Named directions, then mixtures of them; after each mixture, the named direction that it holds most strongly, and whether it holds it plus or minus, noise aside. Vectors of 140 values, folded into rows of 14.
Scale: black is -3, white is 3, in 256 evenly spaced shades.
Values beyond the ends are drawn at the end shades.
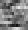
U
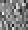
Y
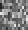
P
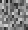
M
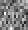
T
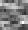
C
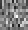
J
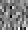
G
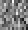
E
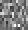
P, plus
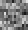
C, plus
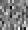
G, plus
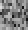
P, minus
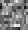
U, minus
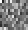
M, minus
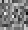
M, minus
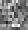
U, minus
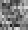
U, plus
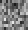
M, plus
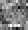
U, minus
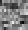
C, minus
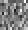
Y, minus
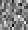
E, minus
